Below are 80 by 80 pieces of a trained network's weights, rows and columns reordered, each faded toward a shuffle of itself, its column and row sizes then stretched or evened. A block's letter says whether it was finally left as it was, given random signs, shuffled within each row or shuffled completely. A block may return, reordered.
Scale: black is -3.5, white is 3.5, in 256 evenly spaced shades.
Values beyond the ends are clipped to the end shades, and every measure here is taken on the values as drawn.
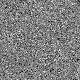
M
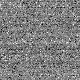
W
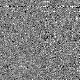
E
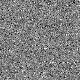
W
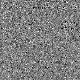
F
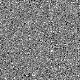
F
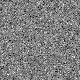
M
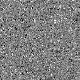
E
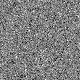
M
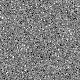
M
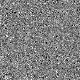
F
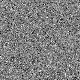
M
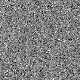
W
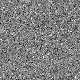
M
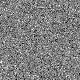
M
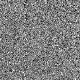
F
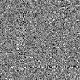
E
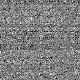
E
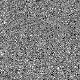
F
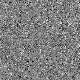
F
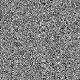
E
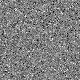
M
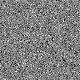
W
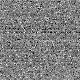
W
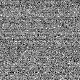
W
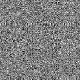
E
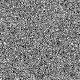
M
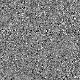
F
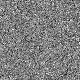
M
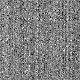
E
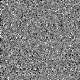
E
